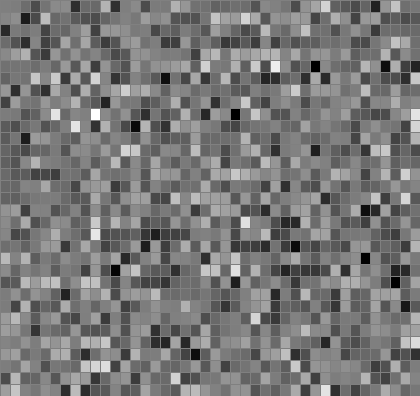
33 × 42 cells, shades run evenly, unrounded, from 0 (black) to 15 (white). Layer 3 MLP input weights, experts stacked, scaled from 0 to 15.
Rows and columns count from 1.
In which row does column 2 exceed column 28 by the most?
27
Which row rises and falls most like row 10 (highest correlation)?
20
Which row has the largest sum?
5
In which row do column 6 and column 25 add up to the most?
19
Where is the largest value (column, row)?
10, 10
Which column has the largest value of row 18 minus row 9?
22
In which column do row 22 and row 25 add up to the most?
16
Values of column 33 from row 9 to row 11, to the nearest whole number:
6 9 8
